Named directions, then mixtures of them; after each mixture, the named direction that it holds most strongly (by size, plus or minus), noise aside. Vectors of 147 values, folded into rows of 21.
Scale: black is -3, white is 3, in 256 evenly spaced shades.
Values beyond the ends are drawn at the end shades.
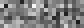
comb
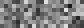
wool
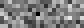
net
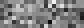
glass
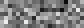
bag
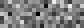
net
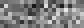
comb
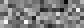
bag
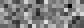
wool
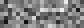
bag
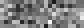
glass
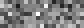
net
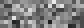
glass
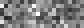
net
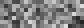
wool
